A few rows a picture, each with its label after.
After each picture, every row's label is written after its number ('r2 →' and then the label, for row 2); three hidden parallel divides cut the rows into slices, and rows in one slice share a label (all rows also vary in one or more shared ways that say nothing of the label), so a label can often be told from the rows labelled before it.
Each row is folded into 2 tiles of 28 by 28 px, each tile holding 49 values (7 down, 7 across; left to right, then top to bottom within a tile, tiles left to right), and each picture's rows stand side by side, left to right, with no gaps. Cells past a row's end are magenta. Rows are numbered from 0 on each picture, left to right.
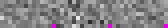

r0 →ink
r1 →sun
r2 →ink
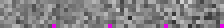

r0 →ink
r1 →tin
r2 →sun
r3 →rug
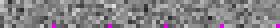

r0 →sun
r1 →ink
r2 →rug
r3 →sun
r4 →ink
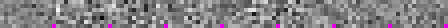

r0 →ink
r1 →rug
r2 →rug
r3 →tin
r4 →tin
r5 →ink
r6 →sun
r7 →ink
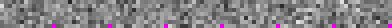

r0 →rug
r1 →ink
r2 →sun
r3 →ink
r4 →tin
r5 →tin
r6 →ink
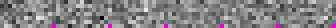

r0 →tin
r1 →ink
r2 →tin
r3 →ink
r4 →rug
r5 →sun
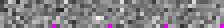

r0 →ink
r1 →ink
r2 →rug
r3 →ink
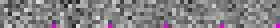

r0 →tin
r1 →ink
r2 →sun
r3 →sun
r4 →sun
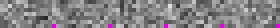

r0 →ink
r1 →ink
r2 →sun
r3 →rug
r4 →ink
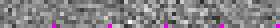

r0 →tin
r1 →sun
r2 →tin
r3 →ink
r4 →ink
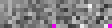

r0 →rug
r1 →tin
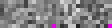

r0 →tin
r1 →rug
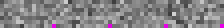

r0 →sun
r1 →ink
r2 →ink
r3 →tin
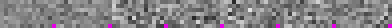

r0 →ink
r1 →sun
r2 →rug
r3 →rug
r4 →sun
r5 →tin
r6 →sun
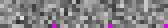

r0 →rug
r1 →tin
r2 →tin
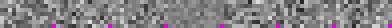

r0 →rug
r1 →ink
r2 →rug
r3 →ink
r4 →tin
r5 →sun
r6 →rug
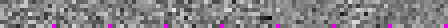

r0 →rug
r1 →tin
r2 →tin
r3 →sun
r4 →ink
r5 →ink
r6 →tin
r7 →sun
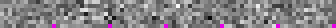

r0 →rug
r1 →tin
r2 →tin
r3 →ink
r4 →tin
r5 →tin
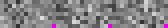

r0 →ink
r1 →tin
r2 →tin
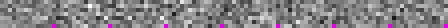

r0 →ink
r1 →tin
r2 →sun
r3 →tin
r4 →tin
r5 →tin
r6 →tin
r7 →tin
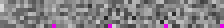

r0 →rug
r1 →ink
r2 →ink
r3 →rug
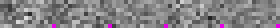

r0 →tin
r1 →tin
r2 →sun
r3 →tin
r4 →ink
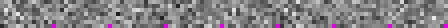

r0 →sun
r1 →rug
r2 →ink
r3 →rug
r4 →rug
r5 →tin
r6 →ink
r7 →rug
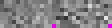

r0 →sun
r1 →sun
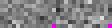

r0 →sun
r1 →sun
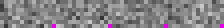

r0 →sun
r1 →ink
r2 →ink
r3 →tin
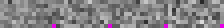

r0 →ink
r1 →sun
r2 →tin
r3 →rug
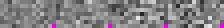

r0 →sun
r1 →tin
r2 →tin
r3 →rug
